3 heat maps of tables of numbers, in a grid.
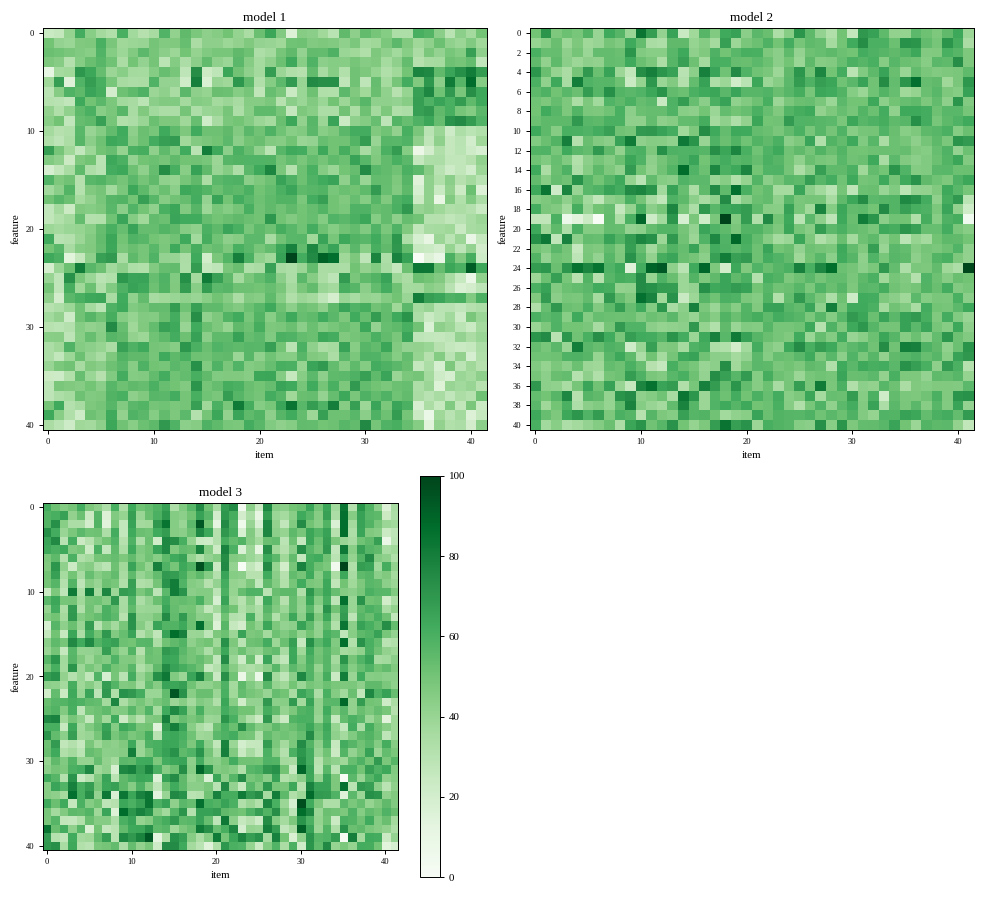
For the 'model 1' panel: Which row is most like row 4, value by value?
24
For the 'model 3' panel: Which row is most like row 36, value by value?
31
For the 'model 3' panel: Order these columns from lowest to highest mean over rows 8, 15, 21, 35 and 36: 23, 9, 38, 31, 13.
13, 23, 38, 9, 31
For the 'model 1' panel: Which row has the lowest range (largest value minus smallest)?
1
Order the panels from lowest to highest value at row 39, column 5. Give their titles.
model 3, model 1, model 2
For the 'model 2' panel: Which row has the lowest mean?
19
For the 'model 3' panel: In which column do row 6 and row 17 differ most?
35
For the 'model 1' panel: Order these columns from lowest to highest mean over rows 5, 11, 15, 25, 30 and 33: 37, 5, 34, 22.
37, 5, 22, 34
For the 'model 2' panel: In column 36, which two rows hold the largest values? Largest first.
5, 32
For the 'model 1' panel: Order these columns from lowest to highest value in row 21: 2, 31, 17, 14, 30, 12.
2, 14, 17, 12, 30, 31
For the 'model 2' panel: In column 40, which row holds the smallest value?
24
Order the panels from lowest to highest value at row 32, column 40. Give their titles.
model 1, model 3, model 2
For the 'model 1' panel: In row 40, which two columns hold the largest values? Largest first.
30, 11
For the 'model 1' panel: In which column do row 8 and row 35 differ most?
38
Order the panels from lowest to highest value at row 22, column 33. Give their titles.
model 2, model 3, model 1
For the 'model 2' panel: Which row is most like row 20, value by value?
29
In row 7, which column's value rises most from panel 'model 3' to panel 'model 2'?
34
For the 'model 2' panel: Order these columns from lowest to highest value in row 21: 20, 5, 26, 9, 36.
36, 26, 5, 20, 9
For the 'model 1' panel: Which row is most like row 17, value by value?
34
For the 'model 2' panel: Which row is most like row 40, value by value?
23
